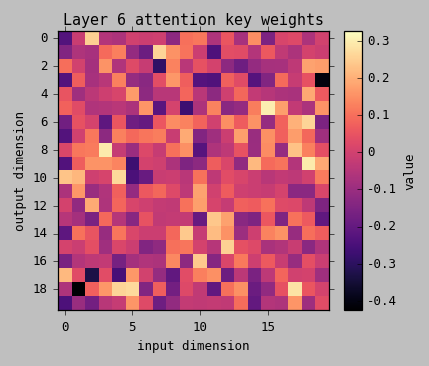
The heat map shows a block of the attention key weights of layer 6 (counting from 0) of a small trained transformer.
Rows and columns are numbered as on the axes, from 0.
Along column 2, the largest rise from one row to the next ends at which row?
18
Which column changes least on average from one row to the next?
8
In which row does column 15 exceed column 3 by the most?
5
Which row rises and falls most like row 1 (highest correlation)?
3
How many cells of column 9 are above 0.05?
10
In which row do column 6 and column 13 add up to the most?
7
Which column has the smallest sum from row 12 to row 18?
1
